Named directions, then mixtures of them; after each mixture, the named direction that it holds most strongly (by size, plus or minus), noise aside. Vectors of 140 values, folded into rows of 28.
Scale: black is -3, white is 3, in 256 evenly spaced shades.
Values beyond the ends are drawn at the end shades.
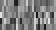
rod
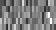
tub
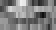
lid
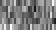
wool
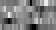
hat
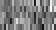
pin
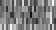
wool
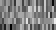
wool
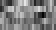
lid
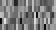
rod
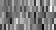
pin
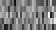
wool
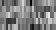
hat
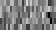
tub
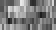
lid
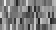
rod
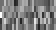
rod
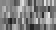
hat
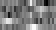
hat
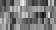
lid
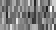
pin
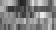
lid
